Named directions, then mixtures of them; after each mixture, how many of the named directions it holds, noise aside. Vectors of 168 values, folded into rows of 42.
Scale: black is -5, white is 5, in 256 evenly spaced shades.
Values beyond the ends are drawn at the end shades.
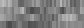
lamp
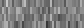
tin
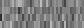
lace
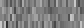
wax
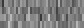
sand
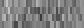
four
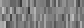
four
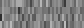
one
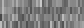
three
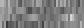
two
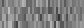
four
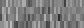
two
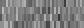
two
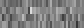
four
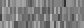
two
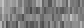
three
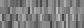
two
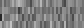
one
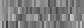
three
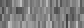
four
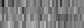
four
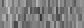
four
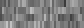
four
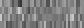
four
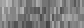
three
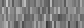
one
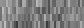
four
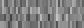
one
